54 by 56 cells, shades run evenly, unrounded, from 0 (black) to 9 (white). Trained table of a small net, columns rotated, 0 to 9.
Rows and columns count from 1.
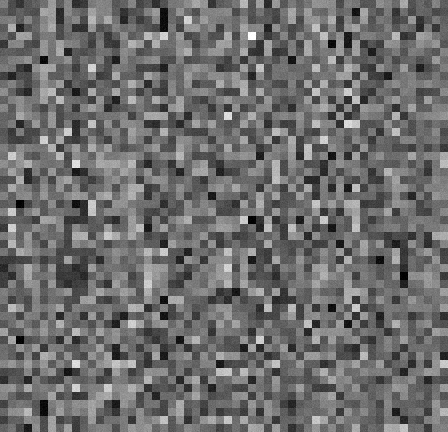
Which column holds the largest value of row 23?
35
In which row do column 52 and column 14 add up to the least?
5
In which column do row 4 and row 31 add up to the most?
2
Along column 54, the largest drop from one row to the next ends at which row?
48
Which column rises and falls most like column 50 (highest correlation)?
21
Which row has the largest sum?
20
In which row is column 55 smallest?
4
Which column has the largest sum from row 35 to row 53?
12
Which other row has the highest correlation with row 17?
23
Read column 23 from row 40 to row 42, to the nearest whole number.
3 5 4
